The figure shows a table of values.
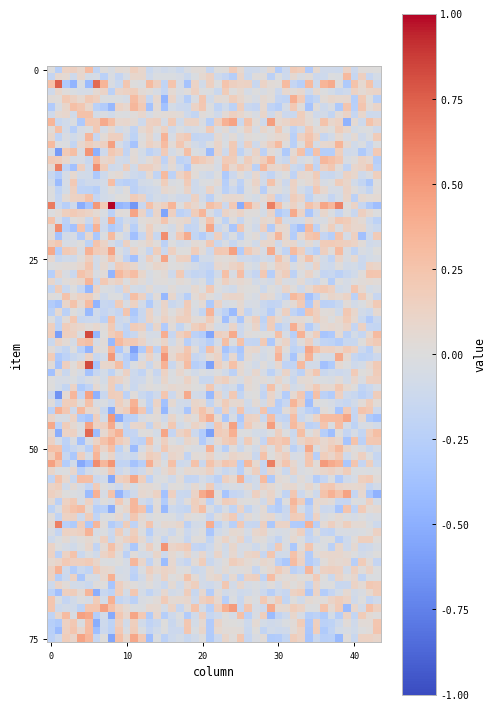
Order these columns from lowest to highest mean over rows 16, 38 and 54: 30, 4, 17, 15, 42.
42, 4, 17, 30, 15
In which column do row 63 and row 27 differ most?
8
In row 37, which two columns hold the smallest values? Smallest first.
11, 5
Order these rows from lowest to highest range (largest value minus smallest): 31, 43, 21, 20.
20, 31, 21, 43
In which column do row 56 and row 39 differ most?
5
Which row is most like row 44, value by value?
57
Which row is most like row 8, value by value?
66
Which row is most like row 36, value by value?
27
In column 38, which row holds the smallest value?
75
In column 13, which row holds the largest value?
52
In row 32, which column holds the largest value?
21
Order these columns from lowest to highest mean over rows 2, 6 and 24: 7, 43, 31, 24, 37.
43, 31, 37, 7, 24
